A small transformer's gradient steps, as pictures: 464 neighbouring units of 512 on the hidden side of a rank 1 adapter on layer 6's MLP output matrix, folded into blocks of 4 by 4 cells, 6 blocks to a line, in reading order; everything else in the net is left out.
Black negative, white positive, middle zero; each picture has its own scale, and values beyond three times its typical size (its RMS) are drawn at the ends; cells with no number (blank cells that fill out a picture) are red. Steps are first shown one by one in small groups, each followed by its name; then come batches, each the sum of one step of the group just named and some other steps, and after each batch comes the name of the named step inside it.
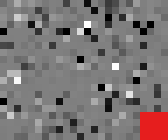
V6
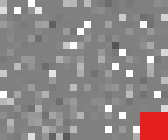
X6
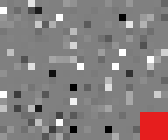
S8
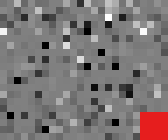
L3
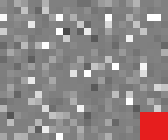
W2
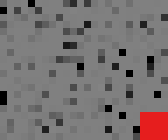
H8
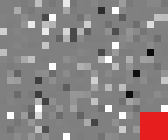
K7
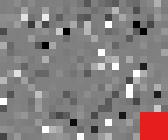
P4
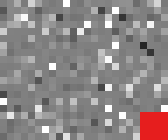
K7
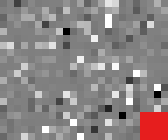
P4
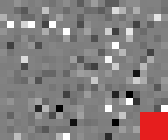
K7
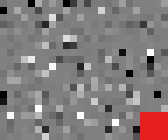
H8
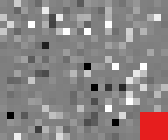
W2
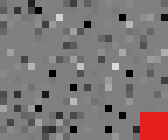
S8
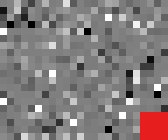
H8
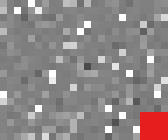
X6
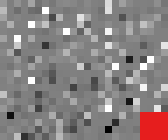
S8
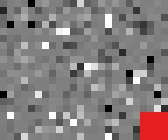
H8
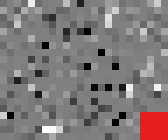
L3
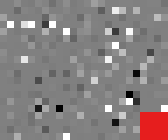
K7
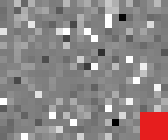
L3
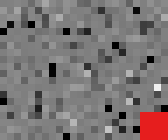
V6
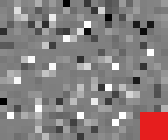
V6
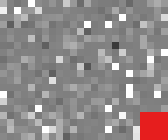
X6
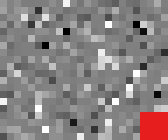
P4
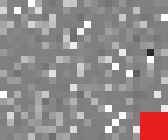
X6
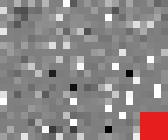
S8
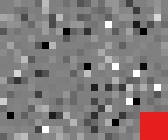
P4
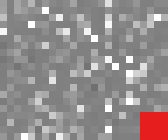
W2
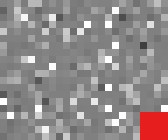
K7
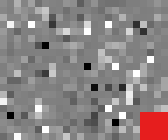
P4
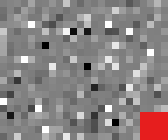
P4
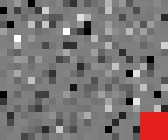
H8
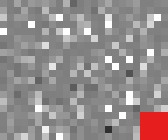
W2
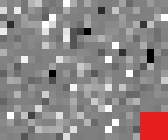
K7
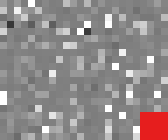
X6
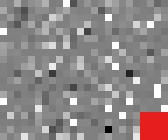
K7
